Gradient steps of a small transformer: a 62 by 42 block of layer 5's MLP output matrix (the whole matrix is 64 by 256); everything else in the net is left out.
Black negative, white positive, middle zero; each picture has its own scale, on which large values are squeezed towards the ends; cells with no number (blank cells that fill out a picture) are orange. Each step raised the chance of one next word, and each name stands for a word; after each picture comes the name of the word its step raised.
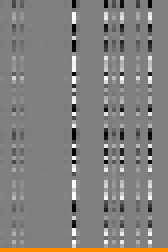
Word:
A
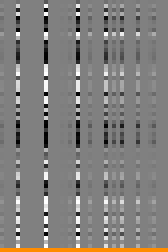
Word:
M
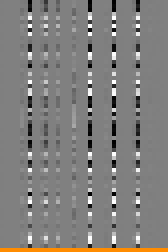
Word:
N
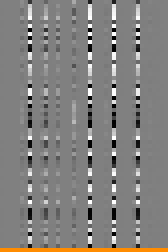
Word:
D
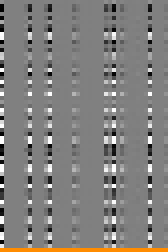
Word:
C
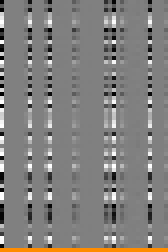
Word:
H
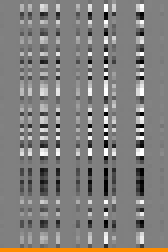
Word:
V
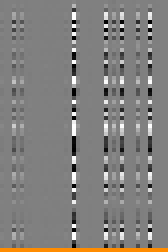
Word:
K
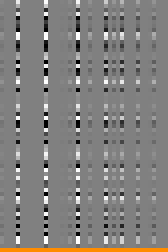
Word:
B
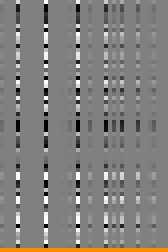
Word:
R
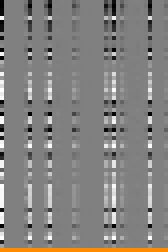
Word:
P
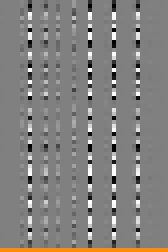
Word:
C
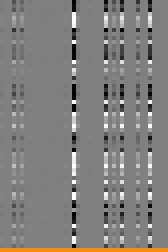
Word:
H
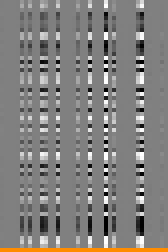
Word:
B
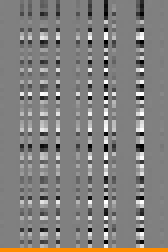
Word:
C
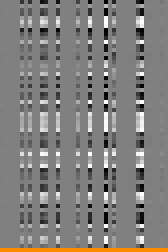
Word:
H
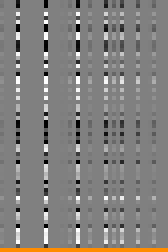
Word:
A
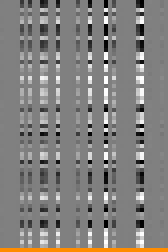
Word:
A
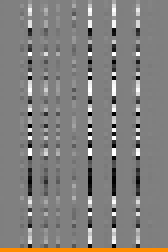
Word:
V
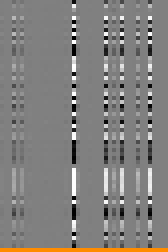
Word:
D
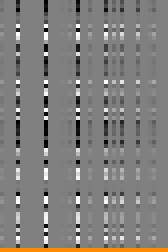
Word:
N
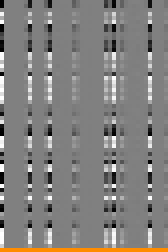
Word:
A
